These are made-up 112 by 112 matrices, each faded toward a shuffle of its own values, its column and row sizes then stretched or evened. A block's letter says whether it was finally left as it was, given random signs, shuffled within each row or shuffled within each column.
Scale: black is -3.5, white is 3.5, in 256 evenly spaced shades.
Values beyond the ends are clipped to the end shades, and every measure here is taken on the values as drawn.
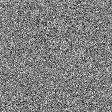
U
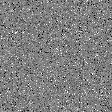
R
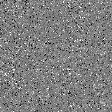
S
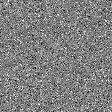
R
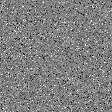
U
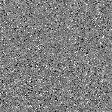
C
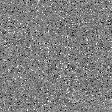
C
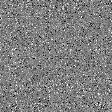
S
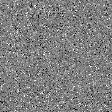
C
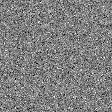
U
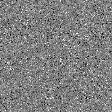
C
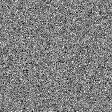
U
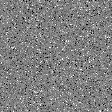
R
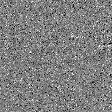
S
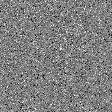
R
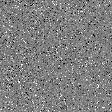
R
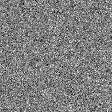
S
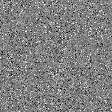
S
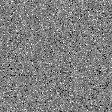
R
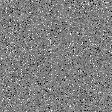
S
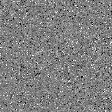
C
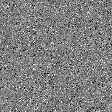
S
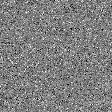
U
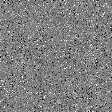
S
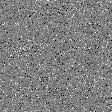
U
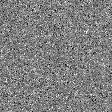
U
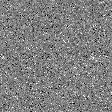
U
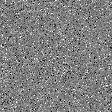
R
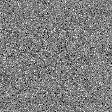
S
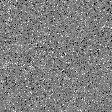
R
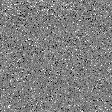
U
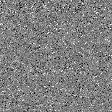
U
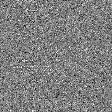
S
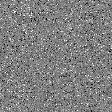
C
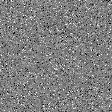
S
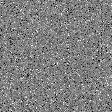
R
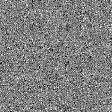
C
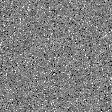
R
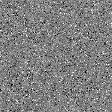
U
